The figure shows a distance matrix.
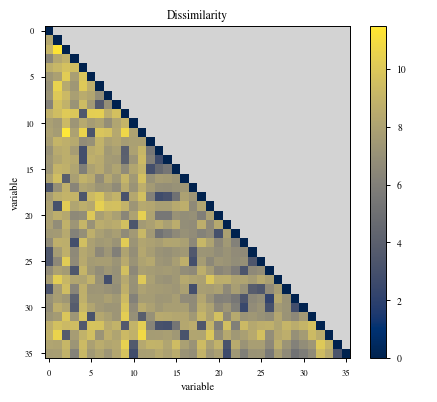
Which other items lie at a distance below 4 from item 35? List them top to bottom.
10, 21, 34
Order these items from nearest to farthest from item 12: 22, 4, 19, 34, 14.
14, 4, 22, 19, 34
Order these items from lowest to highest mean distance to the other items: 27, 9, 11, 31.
31, 27, 9, 11
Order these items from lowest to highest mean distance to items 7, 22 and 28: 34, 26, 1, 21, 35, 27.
27, 26, 35, 21, 34, 1
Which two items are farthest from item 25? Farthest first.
2, 33
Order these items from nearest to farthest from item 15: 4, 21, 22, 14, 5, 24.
14, 4, 22, 24, 5, 21
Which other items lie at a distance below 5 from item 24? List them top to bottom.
0, 17, 25, 28
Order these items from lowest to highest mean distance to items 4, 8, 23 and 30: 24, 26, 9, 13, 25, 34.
26, 13, 24, 25, 34, 9
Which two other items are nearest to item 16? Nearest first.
33, 2
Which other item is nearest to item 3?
23
